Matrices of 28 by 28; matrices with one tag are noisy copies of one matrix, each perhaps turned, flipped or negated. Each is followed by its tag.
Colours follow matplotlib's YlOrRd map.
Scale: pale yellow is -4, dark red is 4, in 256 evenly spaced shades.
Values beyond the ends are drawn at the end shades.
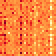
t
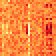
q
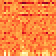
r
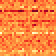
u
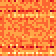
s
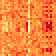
q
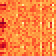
r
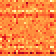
s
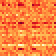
u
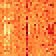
q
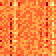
s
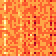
t
